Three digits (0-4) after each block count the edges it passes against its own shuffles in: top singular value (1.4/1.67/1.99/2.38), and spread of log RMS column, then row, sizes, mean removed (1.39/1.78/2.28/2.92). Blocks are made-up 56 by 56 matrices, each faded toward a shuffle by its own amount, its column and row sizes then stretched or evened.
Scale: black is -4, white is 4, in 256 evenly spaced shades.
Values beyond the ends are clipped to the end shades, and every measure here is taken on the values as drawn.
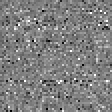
2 0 2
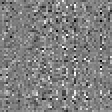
3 3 1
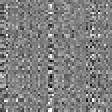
4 4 2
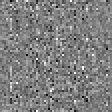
1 3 1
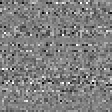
0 0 4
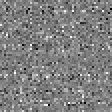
1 0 2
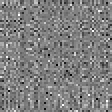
4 1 0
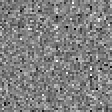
1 1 0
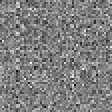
3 1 0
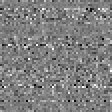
0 0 4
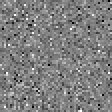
1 1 0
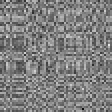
4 1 1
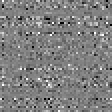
1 2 4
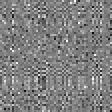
4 3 0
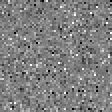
0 0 0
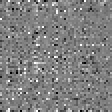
2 2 3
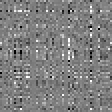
4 4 2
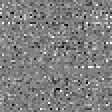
0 0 3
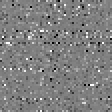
1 0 3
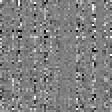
1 4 2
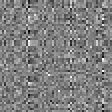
4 3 1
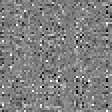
3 3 1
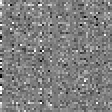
2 3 2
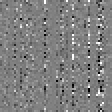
1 4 1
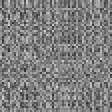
4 3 1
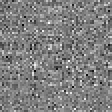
3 1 1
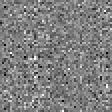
2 2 0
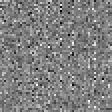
1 3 0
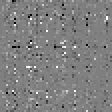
1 3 2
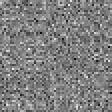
3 0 0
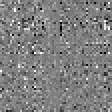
1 3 3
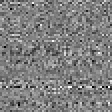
3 0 3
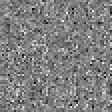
1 2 0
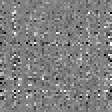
1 4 3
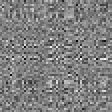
4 2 3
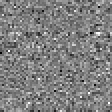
2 1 1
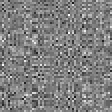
4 3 0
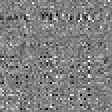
3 2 3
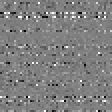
3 1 4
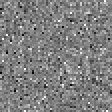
2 0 0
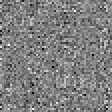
2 2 0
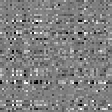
4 1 4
